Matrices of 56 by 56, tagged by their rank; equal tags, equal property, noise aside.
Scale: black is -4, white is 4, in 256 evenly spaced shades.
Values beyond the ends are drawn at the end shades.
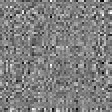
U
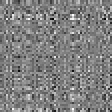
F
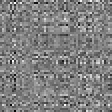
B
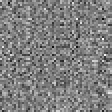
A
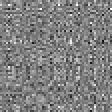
U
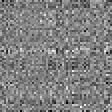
U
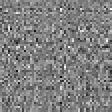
A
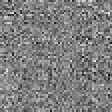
A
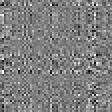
F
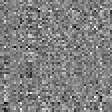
A
